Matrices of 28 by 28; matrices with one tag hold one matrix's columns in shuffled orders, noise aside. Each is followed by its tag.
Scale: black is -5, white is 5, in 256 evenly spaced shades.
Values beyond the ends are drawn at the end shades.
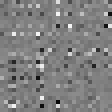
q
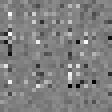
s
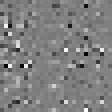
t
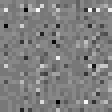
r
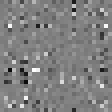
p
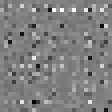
r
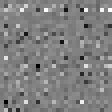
r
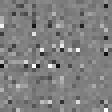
t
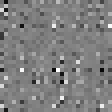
p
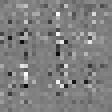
s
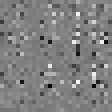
s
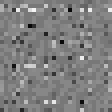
r
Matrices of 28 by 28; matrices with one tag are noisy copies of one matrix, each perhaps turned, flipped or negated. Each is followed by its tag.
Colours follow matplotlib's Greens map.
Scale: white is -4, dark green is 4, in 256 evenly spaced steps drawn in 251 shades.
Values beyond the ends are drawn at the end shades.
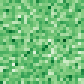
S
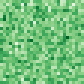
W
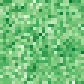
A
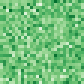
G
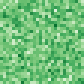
S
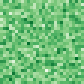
G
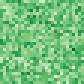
W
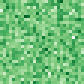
W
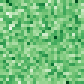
G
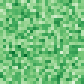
S
